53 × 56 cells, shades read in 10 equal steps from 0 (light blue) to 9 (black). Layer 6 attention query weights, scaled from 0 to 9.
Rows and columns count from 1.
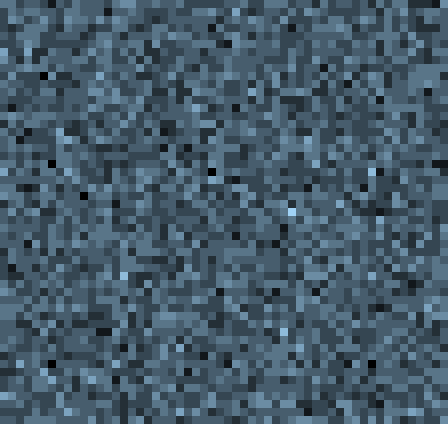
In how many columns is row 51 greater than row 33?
19
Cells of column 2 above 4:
33
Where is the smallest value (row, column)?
27, 37
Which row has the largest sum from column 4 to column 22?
17
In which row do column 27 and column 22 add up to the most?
22
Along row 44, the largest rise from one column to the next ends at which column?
24
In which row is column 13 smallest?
10
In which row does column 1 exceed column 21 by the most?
45
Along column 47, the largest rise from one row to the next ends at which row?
46
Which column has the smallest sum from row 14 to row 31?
25
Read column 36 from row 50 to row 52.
5 3 5
